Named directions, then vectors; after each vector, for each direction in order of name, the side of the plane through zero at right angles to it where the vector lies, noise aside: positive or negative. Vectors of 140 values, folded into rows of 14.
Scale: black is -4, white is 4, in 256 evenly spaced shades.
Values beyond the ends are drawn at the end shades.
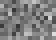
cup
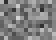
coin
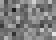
positive, positive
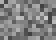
positive, negative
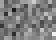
positive, positive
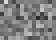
negative, positive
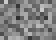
negative, positive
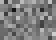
positive, positive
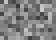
negative, positive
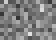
negative, positive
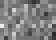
negative, negative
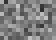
positive, negative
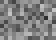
negative, positive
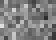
negative, negative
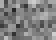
positive, positive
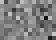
positive, positive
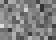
positive, negative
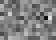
negative, positive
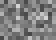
positive, negative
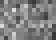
negative, negative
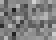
positive, positive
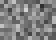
positive, negative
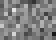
negative, negative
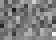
positive, positive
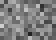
positive, negative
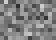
negative, positive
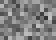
negative, positive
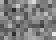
positive, positive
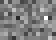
negative, negative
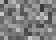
positive, negative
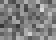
negative, positive
